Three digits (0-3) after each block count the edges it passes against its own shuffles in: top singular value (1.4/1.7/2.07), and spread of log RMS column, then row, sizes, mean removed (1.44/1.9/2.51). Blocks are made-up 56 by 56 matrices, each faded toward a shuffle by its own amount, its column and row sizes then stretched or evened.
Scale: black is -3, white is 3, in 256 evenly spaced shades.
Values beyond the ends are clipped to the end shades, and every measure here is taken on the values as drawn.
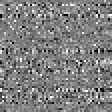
3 0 3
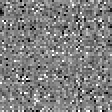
2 0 1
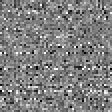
2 0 3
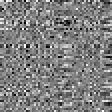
3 1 3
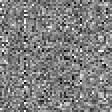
2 2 0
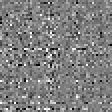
0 2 3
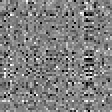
3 2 2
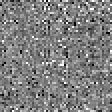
2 1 2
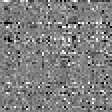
2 2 3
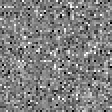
0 1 1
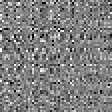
3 2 2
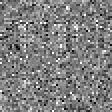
2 0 0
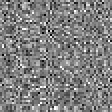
3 0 0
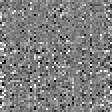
0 3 1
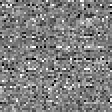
2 0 2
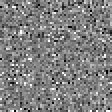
0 1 2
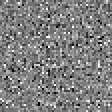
0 2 1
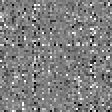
1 3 2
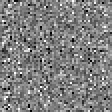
0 2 0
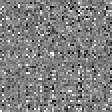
1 2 2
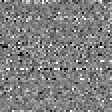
1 0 3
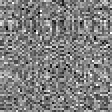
3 0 0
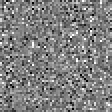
0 2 0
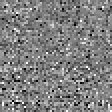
1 1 2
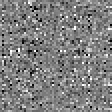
0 2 2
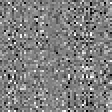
3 3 1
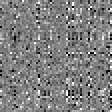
3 3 1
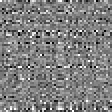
3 0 3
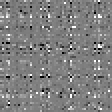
3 3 3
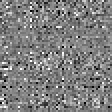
0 2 3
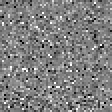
0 0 1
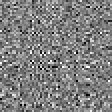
3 1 2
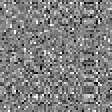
3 1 1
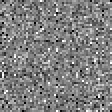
0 2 0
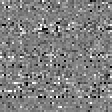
1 1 3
